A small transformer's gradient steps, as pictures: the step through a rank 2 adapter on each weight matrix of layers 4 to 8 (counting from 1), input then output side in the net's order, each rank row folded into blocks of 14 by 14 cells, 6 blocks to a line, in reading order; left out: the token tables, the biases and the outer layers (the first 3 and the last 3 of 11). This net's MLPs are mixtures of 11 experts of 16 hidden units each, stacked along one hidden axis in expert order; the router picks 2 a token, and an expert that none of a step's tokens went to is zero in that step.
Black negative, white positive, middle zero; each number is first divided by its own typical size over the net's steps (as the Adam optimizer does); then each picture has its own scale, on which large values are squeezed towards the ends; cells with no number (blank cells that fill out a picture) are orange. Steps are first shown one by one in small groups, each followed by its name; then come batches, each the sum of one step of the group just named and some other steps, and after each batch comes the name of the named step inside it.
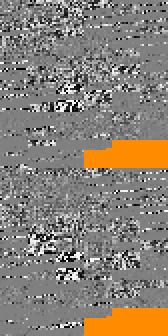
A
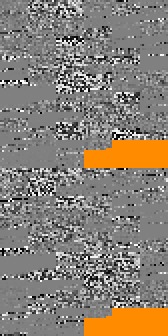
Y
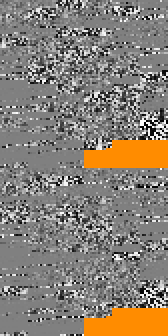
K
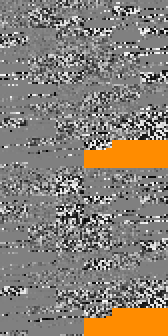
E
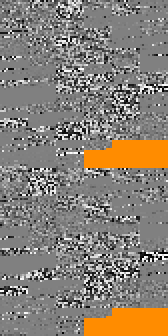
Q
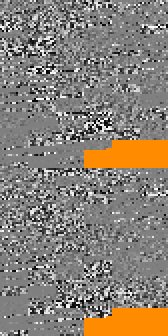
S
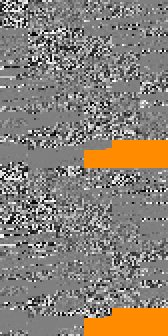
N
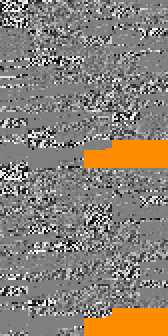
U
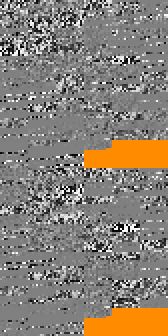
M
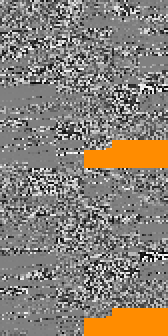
Q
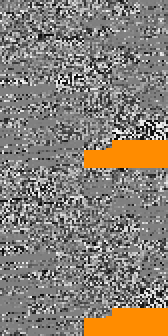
Y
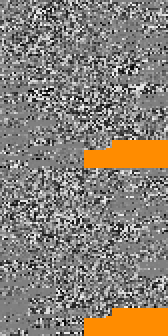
S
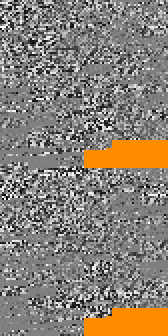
S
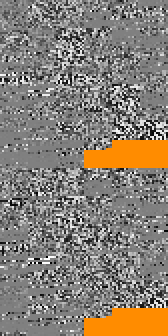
Y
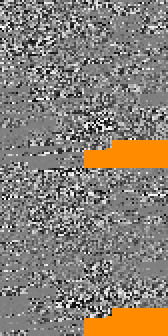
S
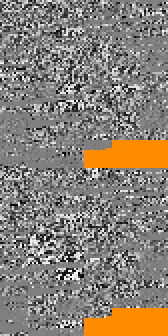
A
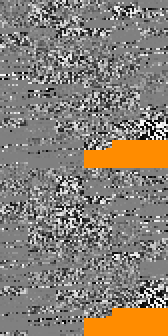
E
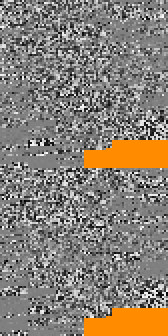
K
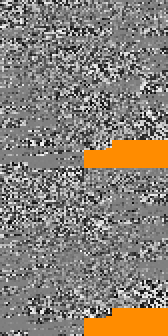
N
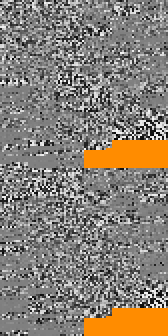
Y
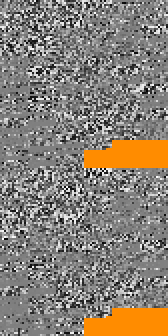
S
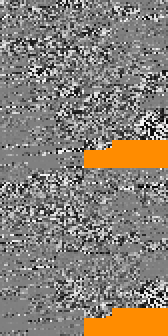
K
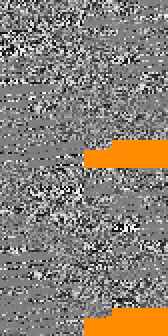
M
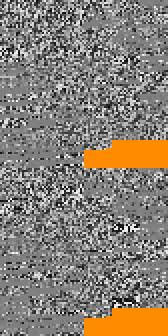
M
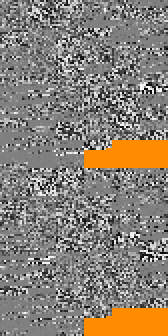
Q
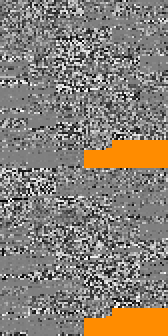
Y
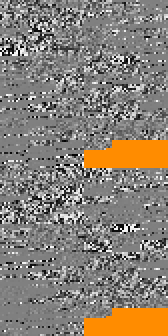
M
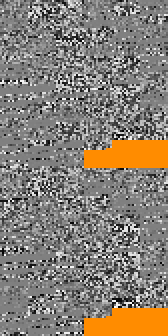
Y
